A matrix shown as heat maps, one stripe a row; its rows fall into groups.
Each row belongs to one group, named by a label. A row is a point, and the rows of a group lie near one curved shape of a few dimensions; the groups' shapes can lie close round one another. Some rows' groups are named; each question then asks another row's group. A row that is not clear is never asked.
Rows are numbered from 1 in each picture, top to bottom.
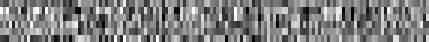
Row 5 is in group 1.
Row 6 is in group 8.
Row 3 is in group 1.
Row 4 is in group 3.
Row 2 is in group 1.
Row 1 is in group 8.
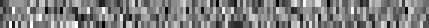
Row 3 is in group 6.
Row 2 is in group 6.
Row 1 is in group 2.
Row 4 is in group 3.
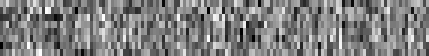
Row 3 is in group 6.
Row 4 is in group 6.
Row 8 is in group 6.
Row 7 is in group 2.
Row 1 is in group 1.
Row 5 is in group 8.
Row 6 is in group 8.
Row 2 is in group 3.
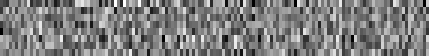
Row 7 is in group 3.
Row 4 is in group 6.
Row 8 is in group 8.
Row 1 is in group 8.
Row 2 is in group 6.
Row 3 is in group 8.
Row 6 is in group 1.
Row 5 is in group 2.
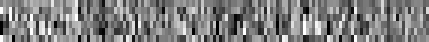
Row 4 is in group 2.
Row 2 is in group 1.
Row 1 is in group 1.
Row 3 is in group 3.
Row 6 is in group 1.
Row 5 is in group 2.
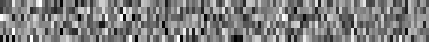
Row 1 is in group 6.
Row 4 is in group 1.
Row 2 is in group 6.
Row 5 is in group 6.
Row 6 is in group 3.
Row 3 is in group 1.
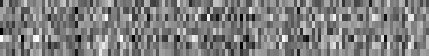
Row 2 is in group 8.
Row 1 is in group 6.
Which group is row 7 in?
8
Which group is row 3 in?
8
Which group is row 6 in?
1
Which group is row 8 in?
8
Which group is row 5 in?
2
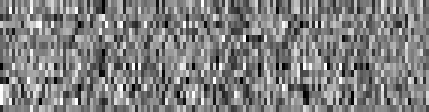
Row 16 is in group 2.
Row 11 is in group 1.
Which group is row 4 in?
1
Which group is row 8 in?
3
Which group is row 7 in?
8
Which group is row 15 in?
1
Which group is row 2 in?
3
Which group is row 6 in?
6
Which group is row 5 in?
3
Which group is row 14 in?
1
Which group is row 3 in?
6
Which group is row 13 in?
1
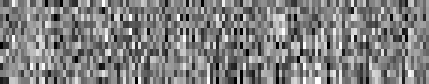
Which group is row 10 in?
2
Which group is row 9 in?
8
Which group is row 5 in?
8
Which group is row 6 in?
6
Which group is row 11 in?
8
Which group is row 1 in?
6
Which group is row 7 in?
2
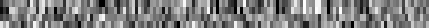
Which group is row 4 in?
1
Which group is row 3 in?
6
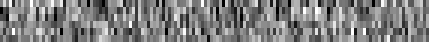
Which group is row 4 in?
8
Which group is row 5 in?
6
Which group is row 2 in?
2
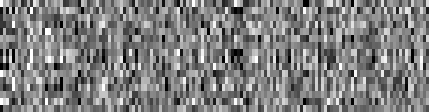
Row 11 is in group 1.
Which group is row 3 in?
6
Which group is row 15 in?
1
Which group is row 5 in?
3
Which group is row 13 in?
6
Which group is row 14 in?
8
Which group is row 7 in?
3
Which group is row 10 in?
2
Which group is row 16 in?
2
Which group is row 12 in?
6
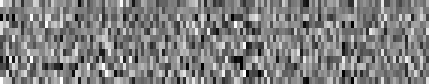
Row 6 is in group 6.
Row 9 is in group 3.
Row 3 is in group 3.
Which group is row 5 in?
8
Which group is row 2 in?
3
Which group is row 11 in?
6
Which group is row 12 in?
1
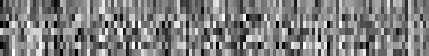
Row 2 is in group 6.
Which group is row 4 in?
2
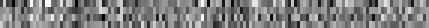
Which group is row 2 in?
8
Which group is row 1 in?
3
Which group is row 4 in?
8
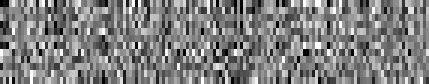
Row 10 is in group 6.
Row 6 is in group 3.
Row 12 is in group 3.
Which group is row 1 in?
2
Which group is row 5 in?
6
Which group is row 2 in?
8
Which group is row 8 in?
1
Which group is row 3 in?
8
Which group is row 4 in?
2
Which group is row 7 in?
2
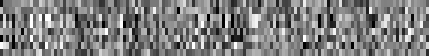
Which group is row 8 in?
6
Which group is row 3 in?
3
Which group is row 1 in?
2
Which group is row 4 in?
3
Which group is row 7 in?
1
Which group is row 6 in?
3
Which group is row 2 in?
8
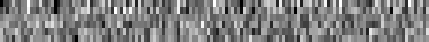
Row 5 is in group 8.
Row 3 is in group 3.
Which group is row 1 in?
2
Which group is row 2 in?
8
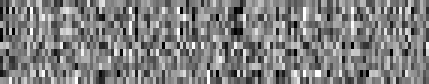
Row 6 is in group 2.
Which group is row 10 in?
3
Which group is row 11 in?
2
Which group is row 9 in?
6
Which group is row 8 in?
8
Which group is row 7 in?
1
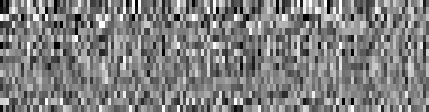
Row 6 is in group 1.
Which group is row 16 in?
3
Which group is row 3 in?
1
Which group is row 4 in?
6
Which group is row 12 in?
6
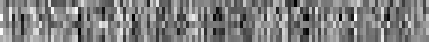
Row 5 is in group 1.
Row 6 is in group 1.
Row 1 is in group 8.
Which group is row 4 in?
8
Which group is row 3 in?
1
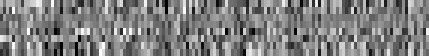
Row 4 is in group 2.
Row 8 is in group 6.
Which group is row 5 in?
8
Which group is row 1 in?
1
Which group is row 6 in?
1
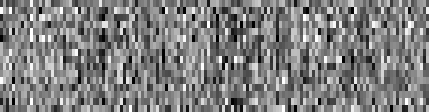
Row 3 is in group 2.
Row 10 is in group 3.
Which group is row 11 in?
1
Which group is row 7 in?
8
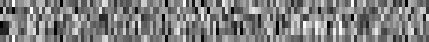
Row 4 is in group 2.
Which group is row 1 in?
6
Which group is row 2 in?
3
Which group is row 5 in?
2
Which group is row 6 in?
6
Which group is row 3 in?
1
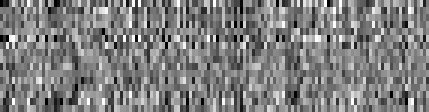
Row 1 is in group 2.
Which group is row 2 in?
8
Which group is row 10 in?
3
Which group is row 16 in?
2
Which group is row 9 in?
8
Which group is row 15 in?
6
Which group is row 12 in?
6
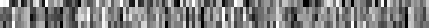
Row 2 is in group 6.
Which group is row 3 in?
6
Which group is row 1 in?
1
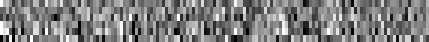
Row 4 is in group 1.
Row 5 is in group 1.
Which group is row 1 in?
1
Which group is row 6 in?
3
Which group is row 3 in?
8
